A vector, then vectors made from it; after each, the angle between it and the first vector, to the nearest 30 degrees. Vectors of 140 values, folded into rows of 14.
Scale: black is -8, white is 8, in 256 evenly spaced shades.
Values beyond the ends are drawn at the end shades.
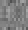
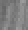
60 degrees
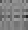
90 degrees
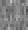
150 degrees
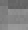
90 degrees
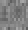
30 degrees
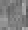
120 degrees
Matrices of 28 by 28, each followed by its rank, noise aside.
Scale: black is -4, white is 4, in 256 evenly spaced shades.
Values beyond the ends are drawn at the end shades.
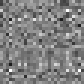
five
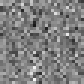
seven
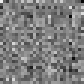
five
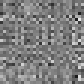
four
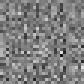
four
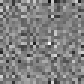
four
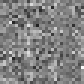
seven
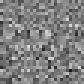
seven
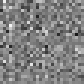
six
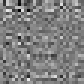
three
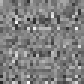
four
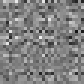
three
